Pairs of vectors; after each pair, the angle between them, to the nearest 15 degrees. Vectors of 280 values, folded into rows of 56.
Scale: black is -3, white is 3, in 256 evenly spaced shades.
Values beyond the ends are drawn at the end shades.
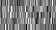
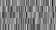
135 degrees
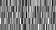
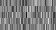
30 degrees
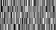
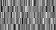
15 degrees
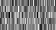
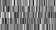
150 degrees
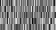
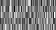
90 degrees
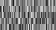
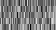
120 degrees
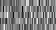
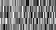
165 degrees
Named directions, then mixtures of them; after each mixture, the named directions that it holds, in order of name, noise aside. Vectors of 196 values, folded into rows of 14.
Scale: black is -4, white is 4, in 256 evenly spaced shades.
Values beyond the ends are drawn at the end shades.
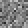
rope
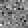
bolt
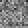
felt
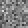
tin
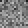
felt.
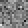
bolt, felt, rope.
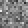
felt, rope, tin.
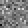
bolt, tin.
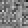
felt, rope, tin.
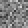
rope.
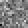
bolt, felt.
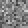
tin.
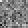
bolt, felt, rope.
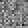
bolt, felt, tin.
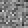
felt, rope, tin.
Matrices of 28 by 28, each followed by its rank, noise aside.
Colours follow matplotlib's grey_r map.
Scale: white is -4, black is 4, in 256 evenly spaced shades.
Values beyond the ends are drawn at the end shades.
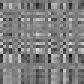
one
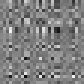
two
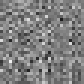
four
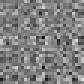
four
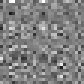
three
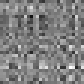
two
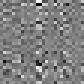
three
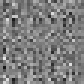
four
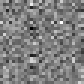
four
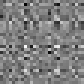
two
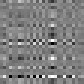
one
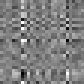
one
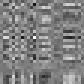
two
